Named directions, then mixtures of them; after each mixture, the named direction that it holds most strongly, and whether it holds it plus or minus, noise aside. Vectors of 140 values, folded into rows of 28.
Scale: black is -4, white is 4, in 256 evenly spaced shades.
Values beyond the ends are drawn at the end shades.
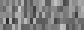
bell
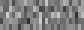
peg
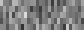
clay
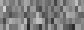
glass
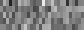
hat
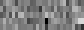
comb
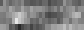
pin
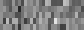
bell, minus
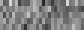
hat, minus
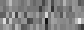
comb, plus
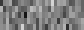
clay, minus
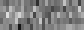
peg, plus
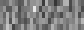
bell, minus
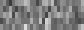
hat, plus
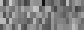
hat, minus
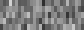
hat, minus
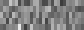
hat, minus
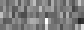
comb, minus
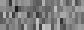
hat, plus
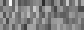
hat, minus
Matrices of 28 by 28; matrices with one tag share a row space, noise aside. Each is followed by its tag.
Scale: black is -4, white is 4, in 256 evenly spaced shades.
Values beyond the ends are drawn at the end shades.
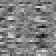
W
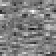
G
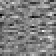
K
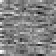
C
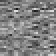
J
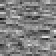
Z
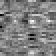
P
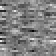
G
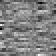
C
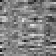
G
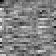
C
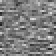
K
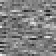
G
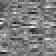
G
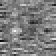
G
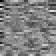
P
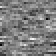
G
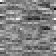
Z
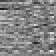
J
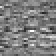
P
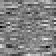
Z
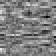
Z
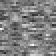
G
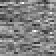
J
